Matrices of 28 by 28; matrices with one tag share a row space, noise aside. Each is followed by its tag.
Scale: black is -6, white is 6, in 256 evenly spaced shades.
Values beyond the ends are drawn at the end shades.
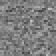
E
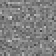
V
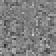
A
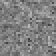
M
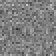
V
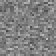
E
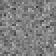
A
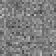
V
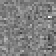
M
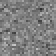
A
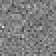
V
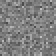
V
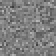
A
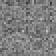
V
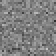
V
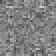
E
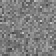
V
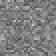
E
